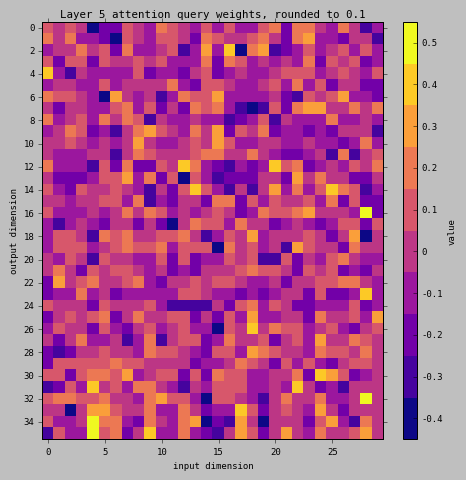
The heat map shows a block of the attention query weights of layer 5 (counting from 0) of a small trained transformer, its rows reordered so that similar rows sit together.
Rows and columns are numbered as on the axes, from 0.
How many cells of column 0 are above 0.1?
5
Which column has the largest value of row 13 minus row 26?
7
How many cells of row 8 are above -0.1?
13
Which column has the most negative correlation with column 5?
14
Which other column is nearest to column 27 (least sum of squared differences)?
3
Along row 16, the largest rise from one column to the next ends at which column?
28
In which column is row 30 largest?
24
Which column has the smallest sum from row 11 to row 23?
11
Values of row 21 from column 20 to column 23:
0.1 0 -0.2 0.1
